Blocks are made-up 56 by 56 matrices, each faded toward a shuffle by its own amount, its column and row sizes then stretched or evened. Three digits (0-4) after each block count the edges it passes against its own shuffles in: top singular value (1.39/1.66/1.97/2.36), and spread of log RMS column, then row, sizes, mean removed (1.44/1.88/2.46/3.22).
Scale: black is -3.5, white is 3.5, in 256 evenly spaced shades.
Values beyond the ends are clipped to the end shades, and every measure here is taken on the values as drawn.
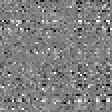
3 1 3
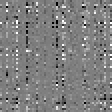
3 4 2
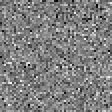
0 0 0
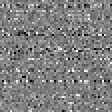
3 0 3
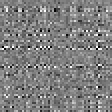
4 2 4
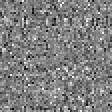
2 0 0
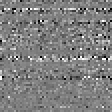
2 1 4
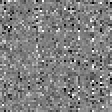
0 3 1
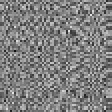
4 0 0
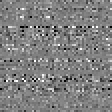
2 0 4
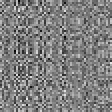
4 4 0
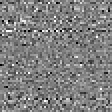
3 0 3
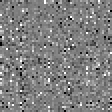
1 3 0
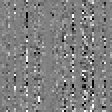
1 4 0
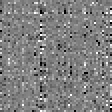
3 3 1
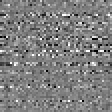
3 0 4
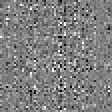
0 4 1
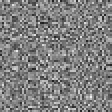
3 0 2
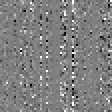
1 4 0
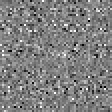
1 1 3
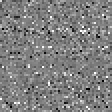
0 1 2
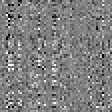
4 3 1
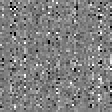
1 3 1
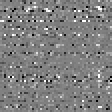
0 1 4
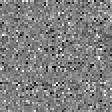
1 1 2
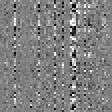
4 4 1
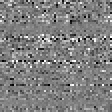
2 0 4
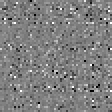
0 1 2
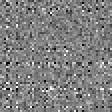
3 2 2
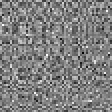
4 0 1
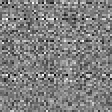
4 0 3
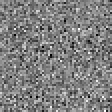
0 1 1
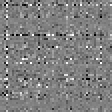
3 2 3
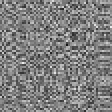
4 1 1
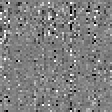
1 3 2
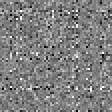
0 3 2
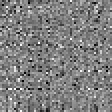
3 2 1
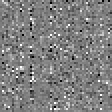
1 3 1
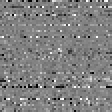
1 0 4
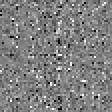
1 2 1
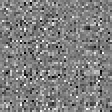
3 2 1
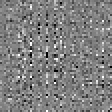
2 4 1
